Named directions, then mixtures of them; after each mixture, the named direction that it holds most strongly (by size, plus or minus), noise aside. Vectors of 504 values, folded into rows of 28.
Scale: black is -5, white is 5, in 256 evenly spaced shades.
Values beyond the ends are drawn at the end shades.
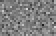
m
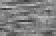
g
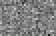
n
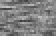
g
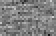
n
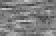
g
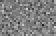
m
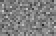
m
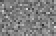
m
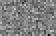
n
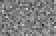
m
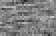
g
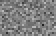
m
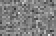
n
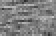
g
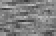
g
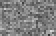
n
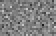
m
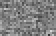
n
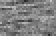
g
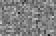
n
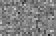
n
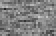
g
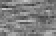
g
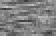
g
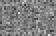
n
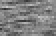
g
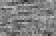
g
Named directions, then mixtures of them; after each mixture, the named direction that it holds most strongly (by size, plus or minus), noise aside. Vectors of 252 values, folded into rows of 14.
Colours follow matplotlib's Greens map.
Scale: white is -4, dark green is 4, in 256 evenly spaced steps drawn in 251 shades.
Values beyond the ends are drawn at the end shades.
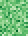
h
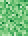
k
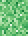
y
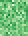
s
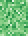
s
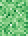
y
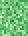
k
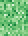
s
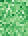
s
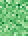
k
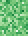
y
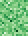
k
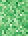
y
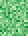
h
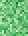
y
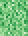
s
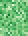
s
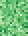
y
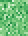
s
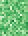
y
